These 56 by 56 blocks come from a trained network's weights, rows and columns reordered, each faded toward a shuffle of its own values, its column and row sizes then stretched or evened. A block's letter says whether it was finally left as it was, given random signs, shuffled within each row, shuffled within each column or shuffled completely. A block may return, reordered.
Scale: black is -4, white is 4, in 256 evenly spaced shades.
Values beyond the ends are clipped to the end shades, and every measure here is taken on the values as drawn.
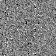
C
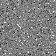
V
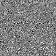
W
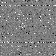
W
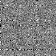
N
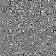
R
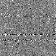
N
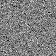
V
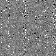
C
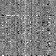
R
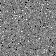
V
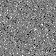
V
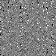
C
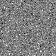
V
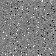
C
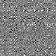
R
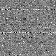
W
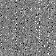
C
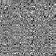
R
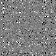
N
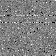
W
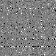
N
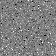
V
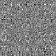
R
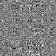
R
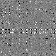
R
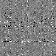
N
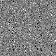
C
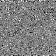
W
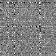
R
